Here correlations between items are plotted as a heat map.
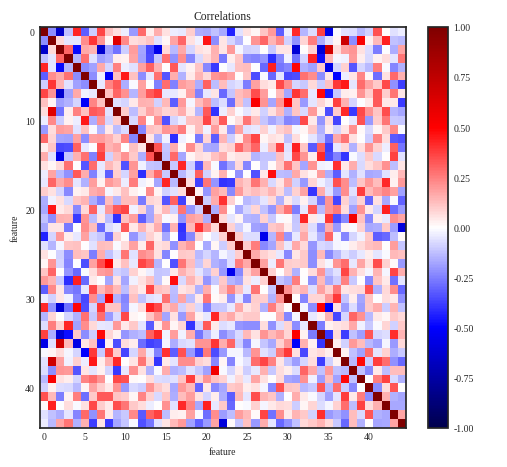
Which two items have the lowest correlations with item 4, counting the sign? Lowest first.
35, 2
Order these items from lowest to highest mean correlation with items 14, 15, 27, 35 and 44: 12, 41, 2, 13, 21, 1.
12, 13, 41, 1, 2, 21
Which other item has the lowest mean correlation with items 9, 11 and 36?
21
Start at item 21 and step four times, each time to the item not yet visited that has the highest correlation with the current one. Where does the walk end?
5
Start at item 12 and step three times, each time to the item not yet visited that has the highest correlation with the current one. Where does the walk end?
30
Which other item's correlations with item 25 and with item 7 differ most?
2
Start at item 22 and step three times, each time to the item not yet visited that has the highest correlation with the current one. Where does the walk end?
28
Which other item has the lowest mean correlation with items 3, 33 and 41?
34
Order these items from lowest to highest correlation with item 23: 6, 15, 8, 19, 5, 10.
8, 15, 6, 10, 19, 5
